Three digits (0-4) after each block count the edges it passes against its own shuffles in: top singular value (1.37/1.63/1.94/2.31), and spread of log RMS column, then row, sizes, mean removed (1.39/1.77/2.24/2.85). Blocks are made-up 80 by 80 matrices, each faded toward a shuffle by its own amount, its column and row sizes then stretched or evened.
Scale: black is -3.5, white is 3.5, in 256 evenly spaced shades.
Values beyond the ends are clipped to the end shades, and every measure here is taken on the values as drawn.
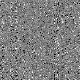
2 3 1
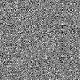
3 1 1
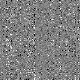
2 3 2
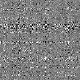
2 3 4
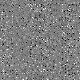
2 2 1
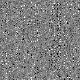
0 3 1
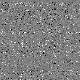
0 1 3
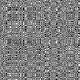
4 4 0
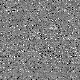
0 0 3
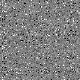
2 2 2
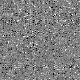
2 1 2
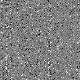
1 3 0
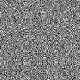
4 1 0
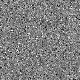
0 0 1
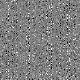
0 4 0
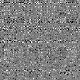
4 2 4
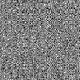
4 1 0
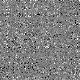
0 2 3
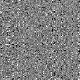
3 3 1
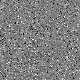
0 1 0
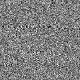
2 0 1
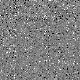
1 2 2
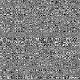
3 1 4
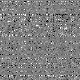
2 2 4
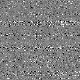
0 1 4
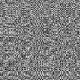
4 3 2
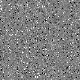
1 2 1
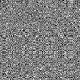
4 0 2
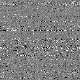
2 1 4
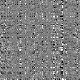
4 4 3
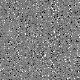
2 2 0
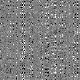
4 4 2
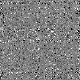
0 3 3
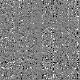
0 4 3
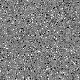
2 0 0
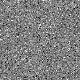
0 1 0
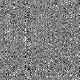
3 3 1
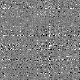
2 3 4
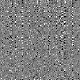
4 3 2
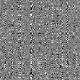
4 4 3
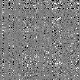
2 4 3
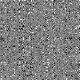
2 3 2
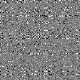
3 1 4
